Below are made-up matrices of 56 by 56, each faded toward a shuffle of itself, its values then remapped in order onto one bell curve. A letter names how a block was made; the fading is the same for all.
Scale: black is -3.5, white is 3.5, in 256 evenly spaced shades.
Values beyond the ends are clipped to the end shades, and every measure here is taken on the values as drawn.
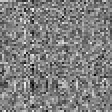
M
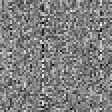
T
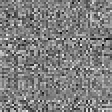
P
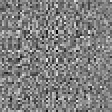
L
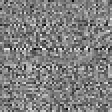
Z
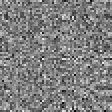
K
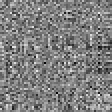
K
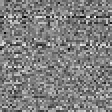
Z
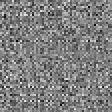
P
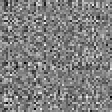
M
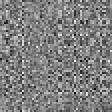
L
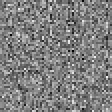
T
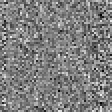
T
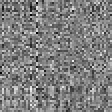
M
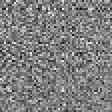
P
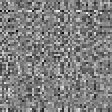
L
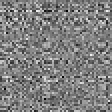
P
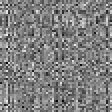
L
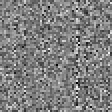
T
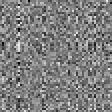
L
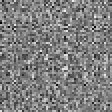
K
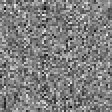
T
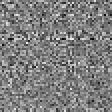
Z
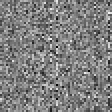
T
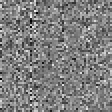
T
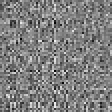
L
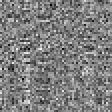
K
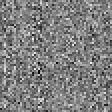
T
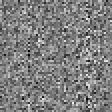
T
